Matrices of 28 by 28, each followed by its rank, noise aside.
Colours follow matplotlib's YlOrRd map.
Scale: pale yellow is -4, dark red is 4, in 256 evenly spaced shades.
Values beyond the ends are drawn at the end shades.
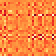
two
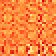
three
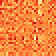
four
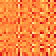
two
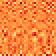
three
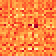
three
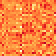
four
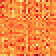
four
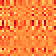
two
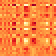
one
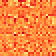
four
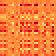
two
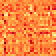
four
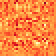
four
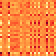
one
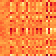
one
